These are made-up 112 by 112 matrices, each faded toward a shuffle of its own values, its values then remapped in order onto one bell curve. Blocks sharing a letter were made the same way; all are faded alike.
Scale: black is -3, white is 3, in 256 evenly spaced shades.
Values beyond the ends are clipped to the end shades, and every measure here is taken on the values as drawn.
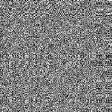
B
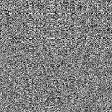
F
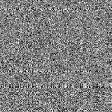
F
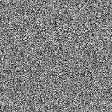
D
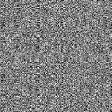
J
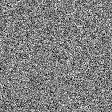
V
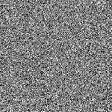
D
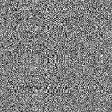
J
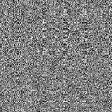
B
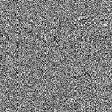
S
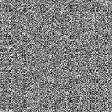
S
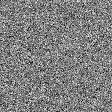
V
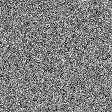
V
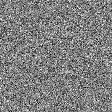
V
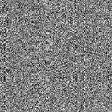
S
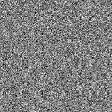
D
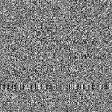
B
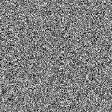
D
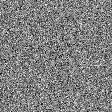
V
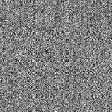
J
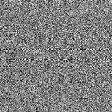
F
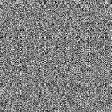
B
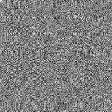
J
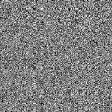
F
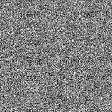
D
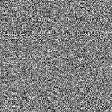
J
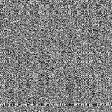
F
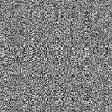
J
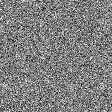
V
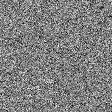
V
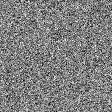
V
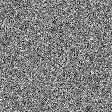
V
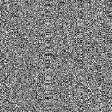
S
